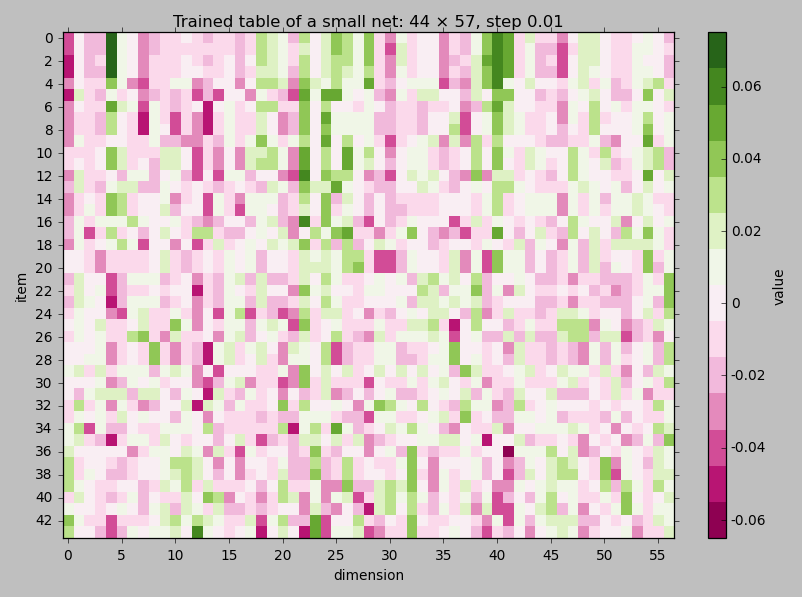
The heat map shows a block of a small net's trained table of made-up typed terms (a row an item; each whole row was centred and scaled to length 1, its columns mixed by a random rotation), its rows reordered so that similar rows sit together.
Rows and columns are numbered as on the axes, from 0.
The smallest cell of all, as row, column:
36, 41
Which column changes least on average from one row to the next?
15
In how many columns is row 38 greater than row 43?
24
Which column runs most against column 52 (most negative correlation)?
34
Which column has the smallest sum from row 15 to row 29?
12
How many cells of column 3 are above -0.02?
33
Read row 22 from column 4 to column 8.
-0.04 -0.02 -0.01 -0.01 0
